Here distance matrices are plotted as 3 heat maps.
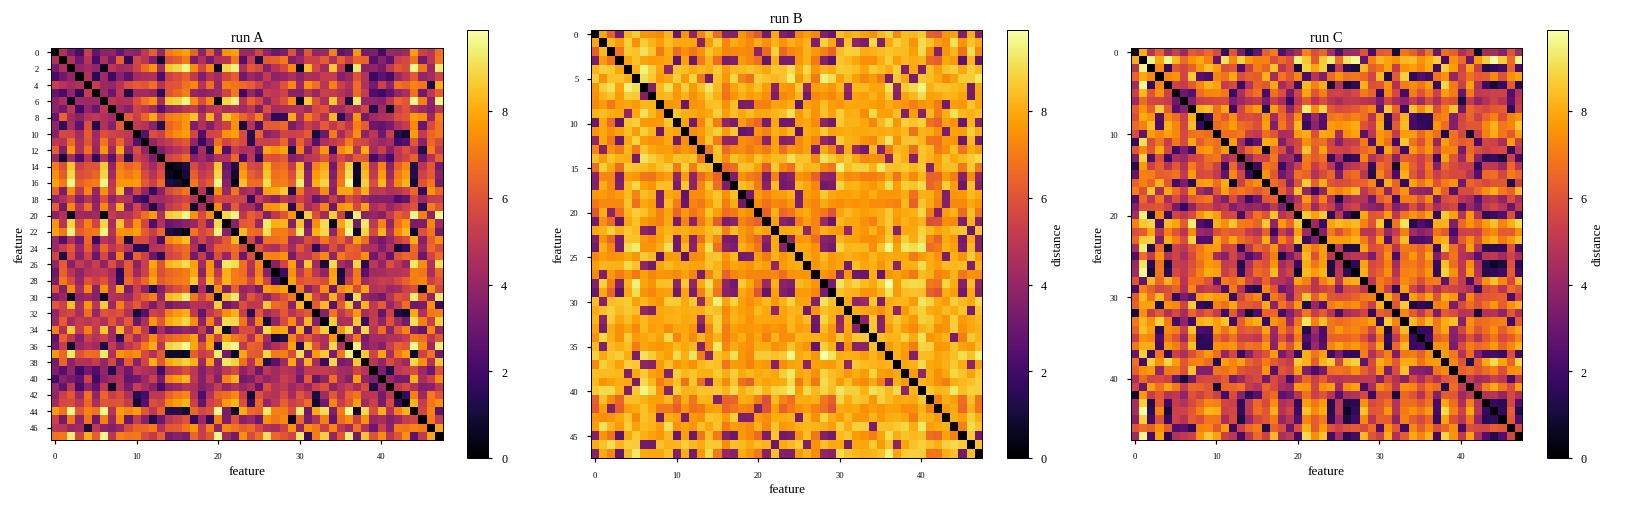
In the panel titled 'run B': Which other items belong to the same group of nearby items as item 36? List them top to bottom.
5, 14, 39
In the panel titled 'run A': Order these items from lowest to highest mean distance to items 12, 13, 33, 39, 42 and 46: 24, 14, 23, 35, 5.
5, 24, 23, 35, 14
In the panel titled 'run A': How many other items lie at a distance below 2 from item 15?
5
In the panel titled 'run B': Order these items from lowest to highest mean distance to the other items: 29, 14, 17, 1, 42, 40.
29, 17, 42, 1, 14, 40
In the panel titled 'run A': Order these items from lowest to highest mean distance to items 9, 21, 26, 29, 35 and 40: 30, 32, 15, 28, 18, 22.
18, 32, 30, 28, 15, 22
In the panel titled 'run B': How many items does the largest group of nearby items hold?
13
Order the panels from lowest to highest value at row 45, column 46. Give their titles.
run C, run A, run B
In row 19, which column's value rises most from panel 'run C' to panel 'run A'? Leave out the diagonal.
6
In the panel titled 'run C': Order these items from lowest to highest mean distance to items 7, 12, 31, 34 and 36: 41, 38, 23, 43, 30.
23, 30, 43, 41, 38
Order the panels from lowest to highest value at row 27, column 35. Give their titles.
run A, run B, run C
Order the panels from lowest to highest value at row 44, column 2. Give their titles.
run C, run B, run A
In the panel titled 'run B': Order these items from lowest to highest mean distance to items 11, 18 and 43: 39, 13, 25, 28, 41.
25, 39, 13, 41, 28
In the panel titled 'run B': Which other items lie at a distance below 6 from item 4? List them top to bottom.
9, 38, 40
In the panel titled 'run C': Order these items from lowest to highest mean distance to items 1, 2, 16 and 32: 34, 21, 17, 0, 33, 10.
0, 10, 33, 17, 34, 21
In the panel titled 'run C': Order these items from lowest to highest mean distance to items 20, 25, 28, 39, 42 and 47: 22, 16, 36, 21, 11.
11, 22, 16, 36, 21
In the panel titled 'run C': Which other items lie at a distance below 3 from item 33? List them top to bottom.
5, 7, 12, 16, 30, 46
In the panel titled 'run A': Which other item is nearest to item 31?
47
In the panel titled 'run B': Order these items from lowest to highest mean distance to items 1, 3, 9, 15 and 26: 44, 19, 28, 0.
0, 28, 19, 44
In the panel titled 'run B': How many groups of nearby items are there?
9
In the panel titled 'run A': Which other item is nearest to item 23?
9
